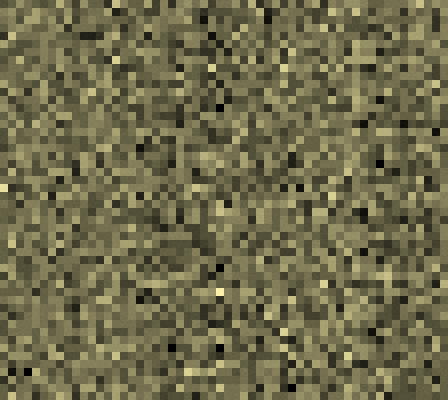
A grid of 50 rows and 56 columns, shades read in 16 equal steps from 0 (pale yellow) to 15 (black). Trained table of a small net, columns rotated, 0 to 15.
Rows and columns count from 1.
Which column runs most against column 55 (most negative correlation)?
22
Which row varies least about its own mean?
30
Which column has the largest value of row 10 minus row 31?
8
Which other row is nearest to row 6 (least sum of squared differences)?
34
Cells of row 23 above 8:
31
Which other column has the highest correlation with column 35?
47
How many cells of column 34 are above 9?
15
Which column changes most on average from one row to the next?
28
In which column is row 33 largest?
48
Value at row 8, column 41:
11
